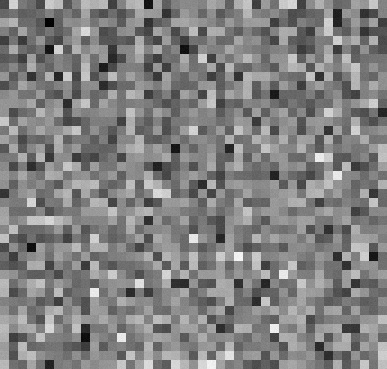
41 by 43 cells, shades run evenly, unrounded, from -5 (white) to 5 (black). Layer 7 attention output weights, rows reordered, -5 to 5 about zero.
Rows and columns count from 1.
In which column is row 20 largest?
31
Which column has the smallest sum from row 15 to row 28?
15
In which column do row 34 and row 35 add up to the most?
10
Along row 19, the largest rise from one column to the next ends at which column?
40
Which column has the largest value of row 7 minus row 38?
14
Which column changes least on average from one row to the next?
20
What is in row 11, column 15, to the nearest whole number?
-2
